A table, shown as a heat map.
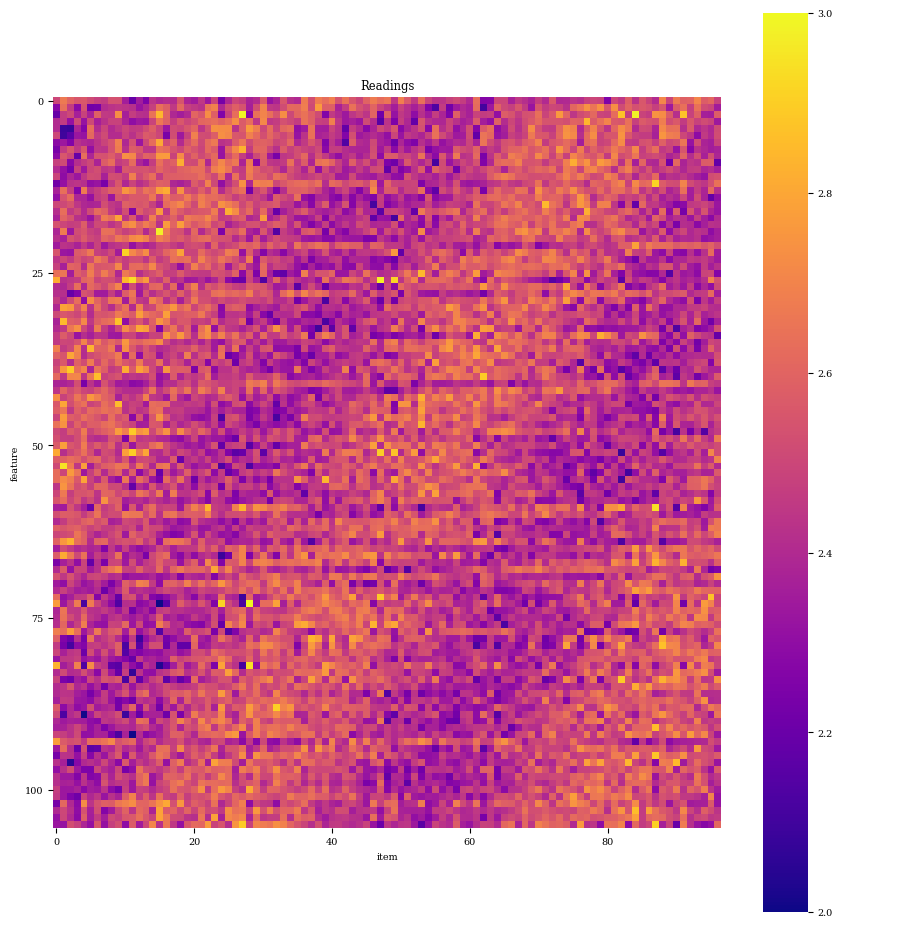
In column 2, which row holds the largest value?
39
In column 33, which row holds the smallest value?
25
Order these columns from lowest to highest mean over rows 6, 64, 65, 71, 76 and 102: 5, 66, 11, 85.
5, 66, 11, 85
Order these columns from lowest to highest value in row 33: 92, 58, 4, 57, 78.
78, 92, 4, 58, 57
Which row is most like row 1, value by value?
94
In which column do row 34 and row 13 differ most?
46
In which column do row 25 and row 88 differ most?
32
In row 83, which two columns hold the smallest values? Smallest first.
11, 9
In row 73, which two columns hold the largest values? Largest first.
28, 24
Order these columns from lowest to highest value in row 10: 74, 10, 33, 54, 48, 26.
48, 54, 33, 26, 10, 74
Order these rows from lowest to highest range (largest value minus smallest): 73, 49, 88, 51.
49, 88, 51, 73
